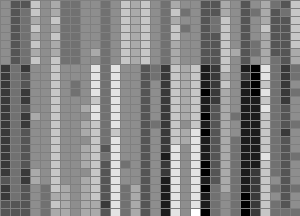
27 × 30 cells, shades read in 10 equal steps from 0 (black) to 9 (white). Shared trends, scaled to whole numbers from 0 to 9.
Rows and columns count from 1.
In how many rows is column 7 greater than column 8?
6
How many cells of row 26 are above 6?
5
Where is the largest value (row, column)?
27, 20
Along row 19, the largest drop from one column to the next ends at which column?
21
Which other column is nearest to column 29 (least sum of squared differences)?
22
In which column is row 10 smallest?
26
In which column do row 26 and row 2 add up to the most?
18
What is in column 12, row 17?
7
